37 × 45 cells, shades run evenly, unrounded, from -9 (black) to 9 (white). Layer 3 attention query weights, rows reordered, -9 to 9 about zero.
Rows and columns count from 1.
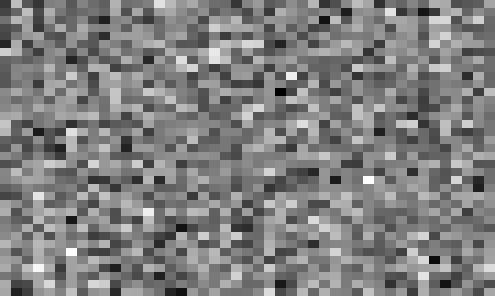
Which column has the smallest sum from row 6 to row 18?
39
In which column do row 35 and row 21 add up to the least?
17
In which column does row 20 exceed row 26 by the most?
30
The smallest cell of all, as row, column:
12, 26
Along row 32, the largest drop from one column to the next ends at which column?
8
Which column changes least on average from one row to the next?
45
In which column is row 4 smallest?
4
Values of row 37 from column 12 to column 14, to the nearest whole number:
3 3 1
